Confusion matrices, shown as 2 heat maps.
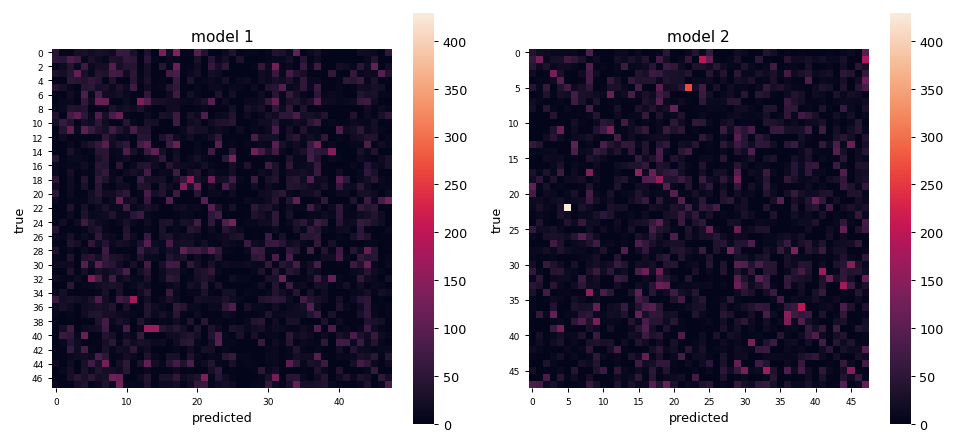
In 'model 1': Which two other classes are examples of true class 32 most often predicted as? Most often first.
5, 39
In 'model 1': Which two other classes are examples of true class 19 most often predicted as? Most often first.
18, 20
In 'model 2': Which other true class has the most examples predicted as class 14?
6
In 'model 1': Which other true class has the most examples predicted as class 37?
13
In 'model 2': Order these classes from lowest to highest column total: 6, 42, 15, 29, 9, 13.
42, 13, 6, 9, 15, 29
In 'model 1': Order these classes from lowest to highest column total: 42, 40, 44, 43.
42, 40, 43, 44
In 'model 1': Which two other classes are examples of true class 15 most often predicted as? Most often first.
25, 36
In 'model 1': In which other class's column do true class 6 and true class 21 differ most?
47
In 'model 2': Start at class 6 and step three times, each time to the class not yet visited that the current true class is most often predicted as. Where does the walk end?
47
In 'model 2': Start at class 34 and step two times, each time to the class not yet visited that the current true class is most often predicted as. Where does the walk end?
20
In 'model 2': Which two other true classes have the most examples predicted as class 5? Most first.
22, 1
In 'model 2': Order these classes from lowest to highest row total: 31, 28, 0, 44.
0, 44, 28, 31
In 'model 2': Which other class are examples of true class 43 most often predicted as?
16
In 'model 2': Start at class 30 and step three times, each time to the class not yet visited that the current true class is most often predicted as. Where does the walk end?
44
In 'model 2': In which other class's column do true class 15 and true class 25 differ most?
29
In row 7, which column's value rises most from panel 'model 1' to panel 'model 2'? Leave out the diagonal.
18
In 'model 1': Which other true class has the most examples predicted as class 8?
46
